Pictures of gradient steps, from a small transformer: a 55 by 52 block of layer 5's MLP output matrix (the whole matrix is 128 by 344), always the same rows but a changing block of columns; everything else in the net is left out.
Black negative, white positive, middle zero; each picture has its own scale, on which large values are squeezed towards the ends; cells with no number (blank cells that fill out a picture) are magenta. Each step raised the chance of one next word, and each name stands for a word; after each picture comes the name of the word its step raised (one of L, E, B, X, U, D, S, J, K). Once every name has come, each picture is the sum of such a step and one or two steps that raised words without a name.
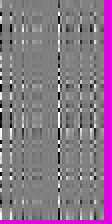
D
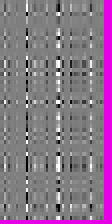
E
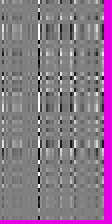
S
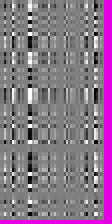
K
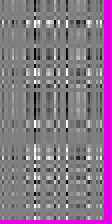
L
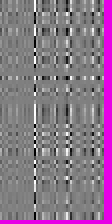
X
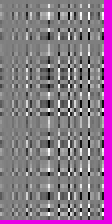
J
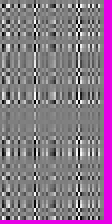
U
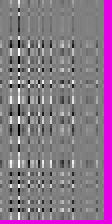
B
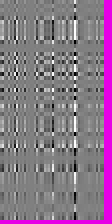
S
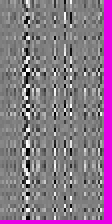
J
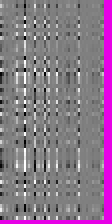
E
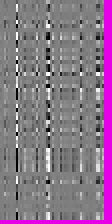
L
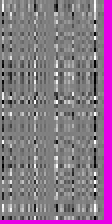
E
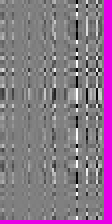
J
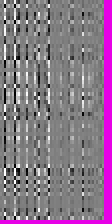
L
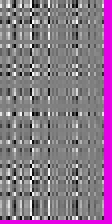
U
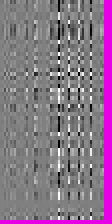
S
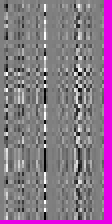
B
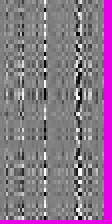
U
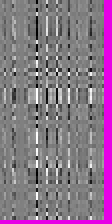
B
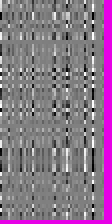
J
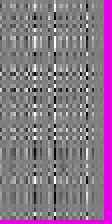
K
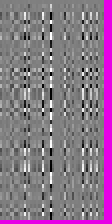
J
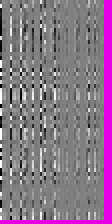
D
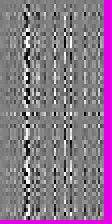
K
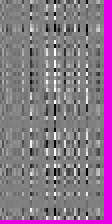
S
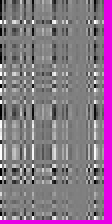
L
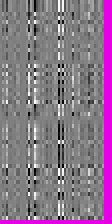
E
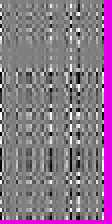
D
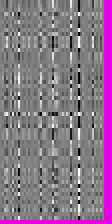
K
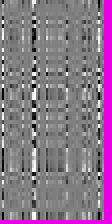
D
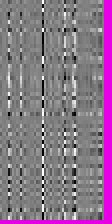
X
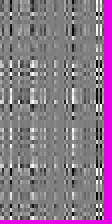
E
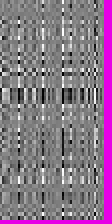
K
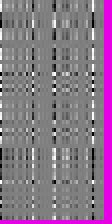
L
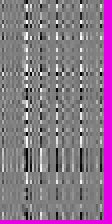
E
